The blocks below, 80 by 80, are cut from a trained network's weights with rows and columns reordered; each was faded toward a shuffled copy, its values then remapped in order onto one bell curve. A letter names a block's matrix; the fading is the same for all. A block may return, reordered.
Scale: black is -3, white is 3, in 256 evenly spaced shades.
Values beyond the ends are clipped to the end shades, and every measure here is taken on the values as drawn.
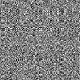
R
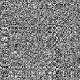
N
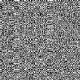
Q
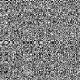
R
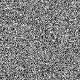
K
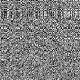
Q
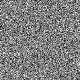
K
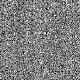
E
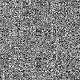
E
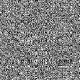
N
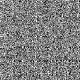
E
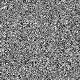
K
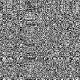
R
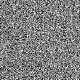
E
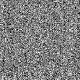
E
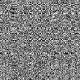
Q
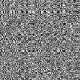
Q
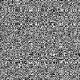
R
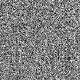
K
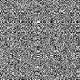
R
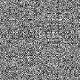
N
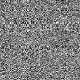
N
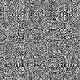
N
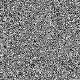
K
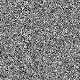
K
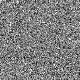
K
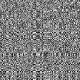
Q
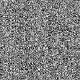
E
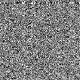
E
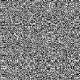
N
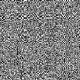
N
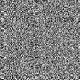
R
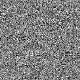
K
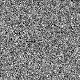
K
